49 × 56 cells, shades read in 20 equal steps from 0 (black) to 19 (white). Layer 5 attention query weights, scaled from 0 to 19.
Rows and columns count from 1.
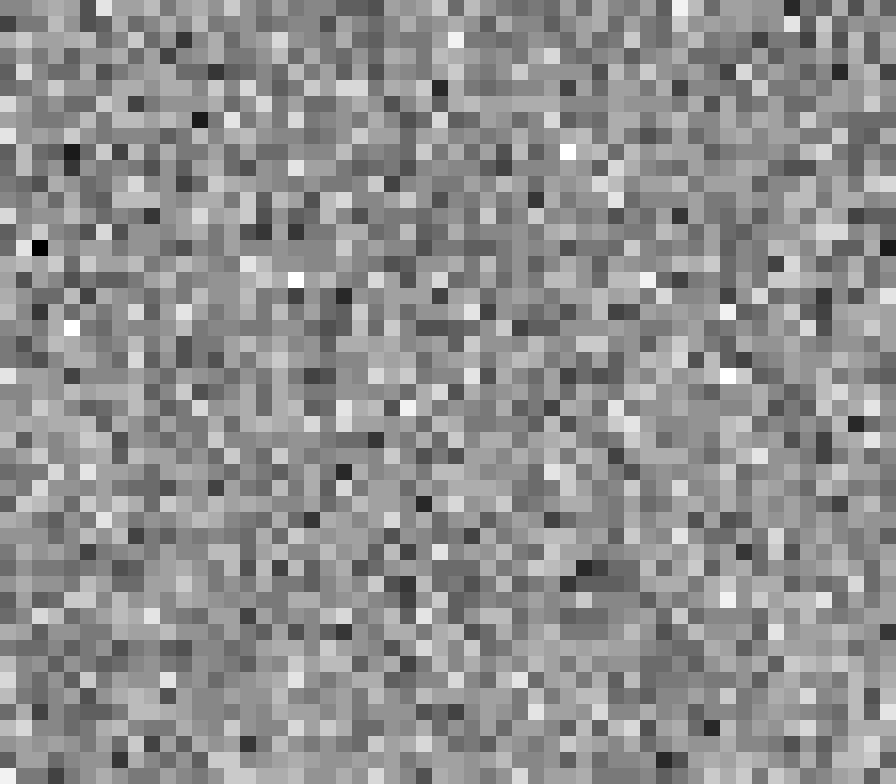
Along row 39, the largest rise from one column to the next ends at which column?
27
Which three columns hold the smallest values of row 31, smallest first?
14, 11, 21
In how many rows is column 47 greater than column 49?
21
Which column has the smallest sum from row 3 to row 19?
46
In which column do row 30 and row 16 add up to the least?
3
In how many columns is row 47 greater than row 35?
23
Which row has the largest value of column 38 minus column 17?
15
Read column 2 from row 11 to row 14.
14 8 9 10
